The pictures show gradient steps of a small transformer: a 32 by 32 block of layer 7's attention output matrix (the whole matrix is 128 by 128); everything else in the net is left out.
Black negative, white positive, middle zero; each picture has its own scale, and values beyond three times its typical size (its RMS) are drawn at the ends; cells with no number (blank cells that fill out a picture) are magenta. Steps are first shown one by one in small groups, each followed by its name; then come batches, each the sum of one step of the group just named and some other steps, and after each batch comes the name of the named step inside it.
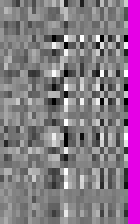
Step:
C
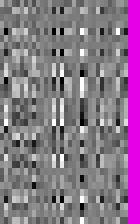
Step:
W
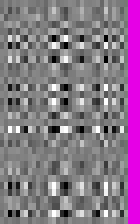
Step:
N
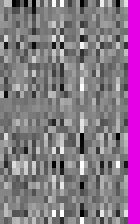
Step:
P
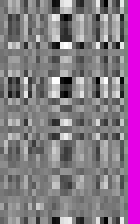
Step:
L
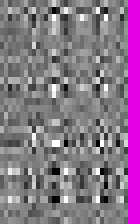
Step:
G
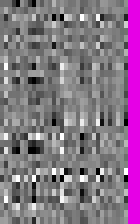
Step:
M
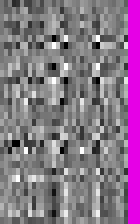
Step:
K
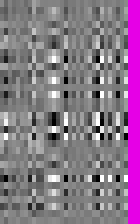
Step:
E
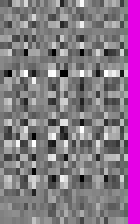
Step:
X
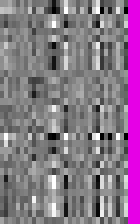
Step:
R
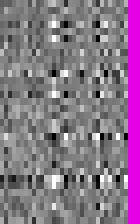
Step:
R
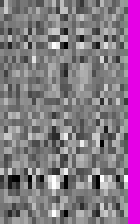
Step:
N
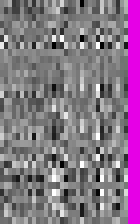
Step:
P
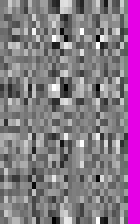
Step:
L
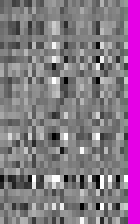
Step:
K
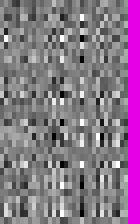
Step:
P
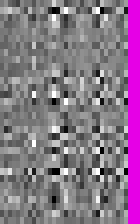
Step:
G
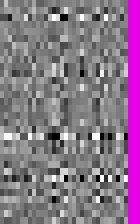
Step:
G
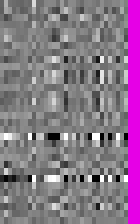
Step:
E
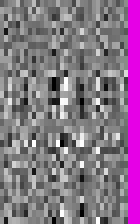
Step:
X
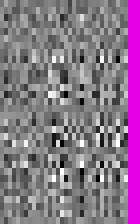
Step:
E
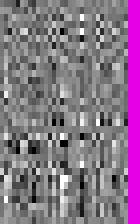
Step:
M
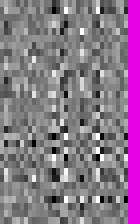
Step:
W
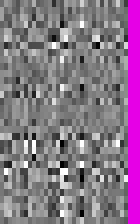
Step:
K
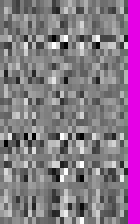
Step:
K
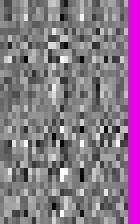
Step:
N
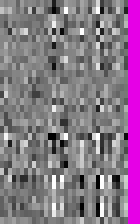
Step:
R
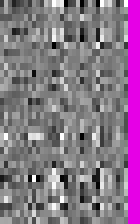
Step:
M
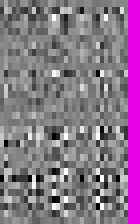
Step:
G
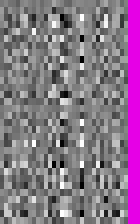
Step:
G
